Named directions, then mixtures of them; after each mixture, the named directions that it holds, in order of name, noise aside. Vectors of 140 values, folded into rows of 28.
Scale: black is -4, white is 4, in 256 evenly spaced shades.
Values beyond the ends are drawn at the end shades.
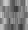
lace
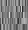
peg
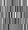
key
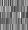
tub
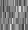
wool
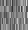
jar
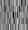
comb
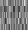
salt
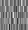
comb.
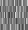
key, salt, wool.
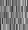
jar, peg.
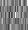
key, wool.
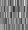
salt, tub.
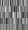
comb, tub.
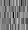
comb.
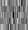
comb, lace.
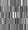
comb, key.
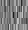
comb, peg.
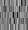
comb.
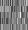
jar, tub.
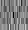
comb.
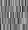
comb, peg.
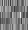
tub.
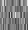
key.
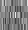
key.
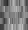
lace.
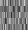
salt.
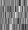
key, peg, wool.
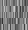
peg, salt, wool.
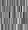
peg.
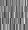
jar, peg.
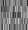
key, salt, tub.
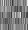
key, tub.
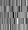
comb, jar.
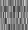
salt.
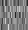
comb, key, salt.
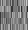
jar, tub.
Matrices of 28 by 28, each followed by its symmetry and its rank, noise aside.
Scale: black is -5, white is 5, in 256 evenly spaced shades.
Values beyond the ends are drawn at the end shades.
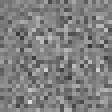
no symmetry, rank eight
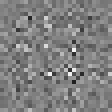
symmetric, rank four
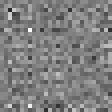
no symmetry, rank four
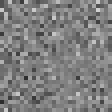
no symmetry, rank eight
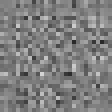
antisymmetric, rank four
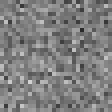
antisymmetric, rank eight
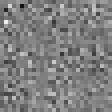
antisymmetric, rank eight
